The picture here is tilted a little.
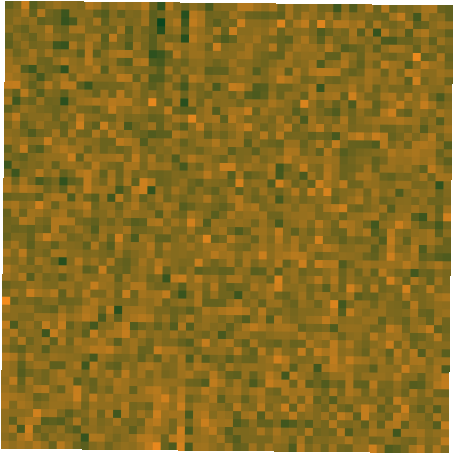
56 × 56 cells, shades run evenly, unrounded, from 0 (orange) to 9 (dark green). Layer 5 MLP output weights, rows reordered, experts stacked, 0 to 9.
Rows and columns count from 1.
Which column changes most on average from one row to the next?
8
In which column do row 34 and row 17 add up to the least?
48
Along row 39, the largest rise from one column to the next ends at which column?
15
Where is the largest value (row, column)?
3, 20
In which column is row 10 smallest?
52
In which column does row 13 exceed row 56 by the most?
23
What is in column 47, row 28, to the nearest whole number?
7
